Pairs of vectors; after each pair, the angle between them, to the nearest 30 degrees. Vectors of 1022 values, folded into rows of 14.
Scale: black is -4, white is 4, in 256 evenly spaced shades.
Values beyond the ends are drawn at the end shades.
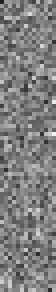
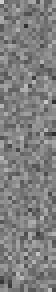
150 degrees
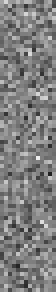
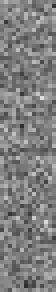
60 degrees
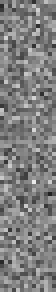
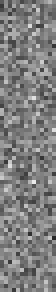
30 degrees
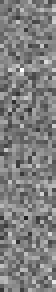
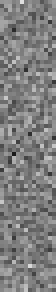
90 degrees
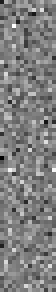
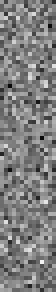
120 degrees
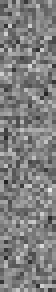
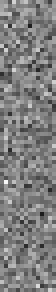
150 degrees
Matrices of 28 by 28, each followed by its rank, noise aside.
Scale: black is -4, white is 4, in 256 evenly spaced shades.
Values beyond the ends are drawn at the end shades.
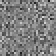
seven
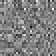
four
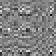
three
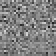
six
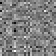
four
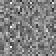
five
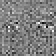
five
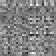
four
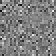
four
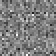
seven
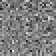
seven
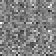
five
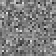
seven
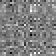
three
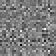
five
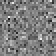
five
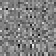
four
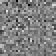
seven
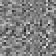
six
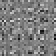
three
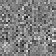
five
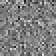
seven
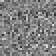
seven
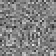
seven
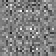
four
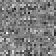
five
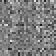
six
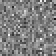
seven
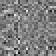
four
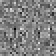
six
